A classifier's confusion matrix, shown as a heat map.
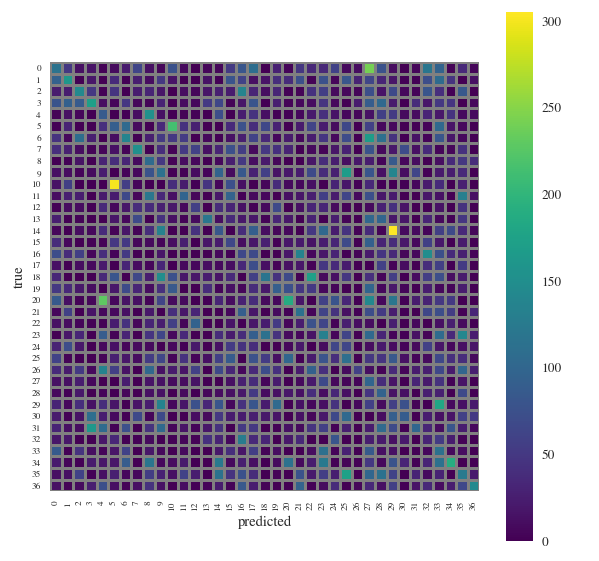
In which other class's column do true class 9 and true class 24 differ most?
29
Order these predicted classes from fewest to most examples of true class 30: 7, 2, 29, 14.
2, 14, 7, 29
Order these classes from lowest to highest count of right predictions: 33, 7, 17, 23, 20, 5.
17, 5, 33, 23, 7, 20
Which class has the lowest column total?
26
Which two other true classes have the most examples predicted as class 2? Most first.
6, 3
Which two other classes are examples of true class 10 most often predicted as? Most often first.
5, 15
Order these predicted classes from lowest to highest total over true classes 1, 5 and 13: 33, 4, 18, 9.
4, 18, 9, 33
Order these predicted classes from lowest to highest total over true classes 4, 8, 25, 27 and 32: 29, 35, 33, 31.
31, 35, 33, 29
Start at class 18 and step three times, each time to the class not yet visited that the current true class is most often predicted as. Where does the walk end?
19
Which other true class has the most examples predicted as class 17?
0
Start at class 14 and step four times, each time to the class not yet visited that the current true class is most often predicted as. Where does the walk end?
35
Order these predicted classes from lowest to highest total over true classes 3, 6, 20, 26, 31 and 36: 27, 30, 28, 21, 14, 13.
30, 13, 21, 14, 28, 27
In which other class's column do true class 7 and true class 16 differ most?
21
